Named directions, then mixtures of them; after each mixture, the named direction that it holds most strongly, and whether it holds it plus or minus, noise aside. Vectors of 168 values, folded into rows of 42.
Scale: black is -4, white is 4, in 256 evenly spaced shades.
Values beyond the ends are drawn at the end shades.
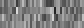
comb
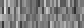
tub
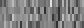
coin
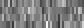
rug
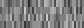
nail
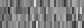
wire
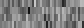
rug, minus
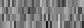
rug, minus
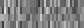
tub, plus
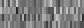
comb, minus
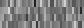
wire, minus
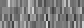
nail, minus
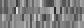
comb, plus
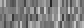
coin, minus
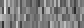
tub, plus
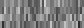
tub, plus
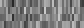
coin, minus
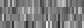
rug, plus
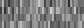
tub, minus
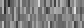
tub, minus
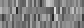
comb, minus
